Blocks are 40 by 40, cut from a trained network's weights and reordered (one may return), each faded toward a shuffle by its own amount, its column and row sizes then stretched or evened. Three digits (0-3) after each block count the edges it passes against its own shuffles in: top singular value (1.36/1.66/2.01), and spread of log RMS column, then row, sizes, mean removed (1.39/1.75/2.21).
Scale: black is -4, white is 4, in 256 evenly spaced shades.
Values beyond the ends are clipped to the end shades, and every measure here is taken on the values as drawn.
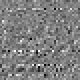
2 0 3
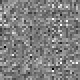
0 3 0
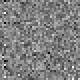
1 0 0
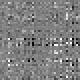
2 3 3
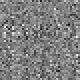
1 1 1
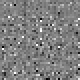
0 2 2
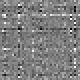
2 3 1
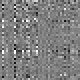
3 3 2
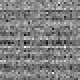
3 3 1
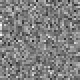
0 0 0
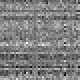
3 3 2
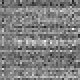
3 3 1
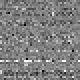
1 1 3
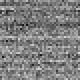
2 0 1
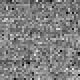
0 0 1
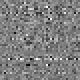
2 0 3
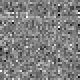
0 3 1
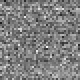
0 0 0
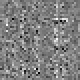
1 3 2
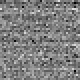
1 1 0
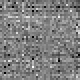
1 3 1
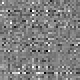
2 0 3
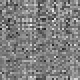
2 1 3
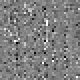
0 3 0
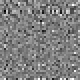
3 1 2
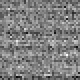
2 1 1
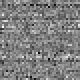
1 0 2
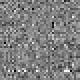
2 1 2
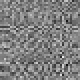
3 0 2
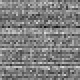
3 0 2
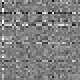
3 1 3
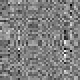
3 2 0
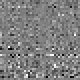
1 2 3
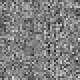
1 2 0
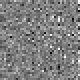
2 2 0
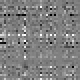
2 3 3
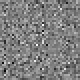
0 2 1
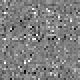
1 1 1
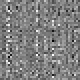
2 3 2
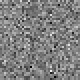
1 1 0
